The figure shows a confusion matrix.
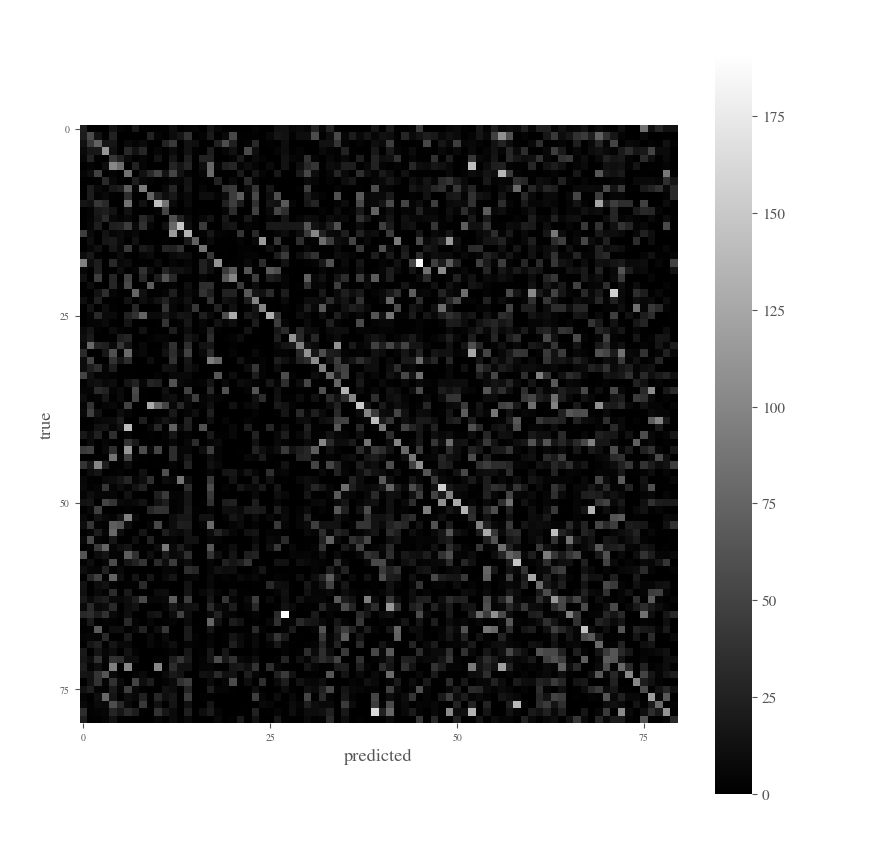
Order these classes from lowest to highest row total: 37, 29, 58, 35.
58, 29, 35, 37
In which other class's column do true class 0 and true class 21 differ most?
75
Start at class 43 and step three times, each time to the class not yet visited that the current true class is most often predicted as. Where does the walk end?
11
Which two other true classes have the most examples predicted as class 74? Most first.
24, 42
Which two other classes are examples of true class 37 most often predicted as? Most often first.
9, 69
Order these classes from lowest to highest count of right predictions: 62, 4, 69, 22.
4, 62, 22, 69
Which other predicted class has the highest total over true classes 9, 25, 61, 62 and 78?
39
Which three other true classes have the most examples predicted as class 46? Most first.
51, 19, 2
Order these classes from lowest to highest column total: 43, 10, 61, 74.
43, 74, 10, 61
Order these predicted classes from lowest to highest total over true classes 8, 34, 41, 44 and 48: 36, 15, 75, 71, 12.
15, 36, 71, 75, 12
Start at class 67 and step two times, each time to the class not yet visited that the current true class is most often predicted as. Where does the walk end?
63
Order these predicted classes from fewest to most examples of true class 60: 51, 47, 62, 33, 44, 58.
58, 44, 62, 51, 47, 33
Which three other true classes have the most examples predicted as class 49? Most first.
15, 78, 42
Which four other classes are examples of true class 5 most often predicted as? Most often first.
52, 4, 17, 31
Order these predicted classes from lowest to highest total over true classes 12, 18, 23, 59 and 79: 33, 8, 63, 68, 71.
68, 8, 71, 63, 33
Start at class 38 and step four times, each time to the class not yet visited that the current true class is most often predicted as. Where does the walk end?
64
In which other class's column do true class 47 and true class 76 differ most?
13
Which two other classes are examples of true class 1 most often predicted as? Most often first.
56, 69
